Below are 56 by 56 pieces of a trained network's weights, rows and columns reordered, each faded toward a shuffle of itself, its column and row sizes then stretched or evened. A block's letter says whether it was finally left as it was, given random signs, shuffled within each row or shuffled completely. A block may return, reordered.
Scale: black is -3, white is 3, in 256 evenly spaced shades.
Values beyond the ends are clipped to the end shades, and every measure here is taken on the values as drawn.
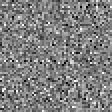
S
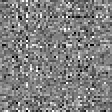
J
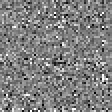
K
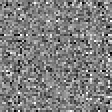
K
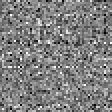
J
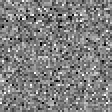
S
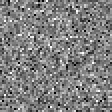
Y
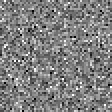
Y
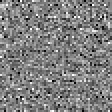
S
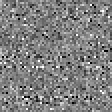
S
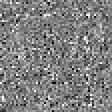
K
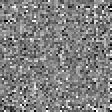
K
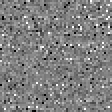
S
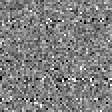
S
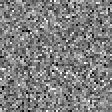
Y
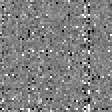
K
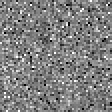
Y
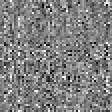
J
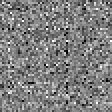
K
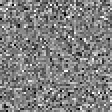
S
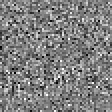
S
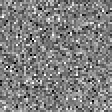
Y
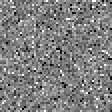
Y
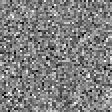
Y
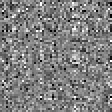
J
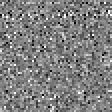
S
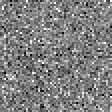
Y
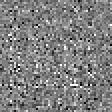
K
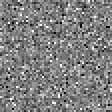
Y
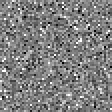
Y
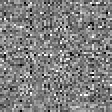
J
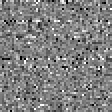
S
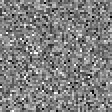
Y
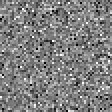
Y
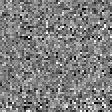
K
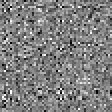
J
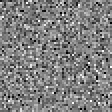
Y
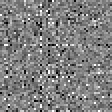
J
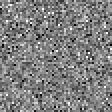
Y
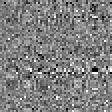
J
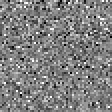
S
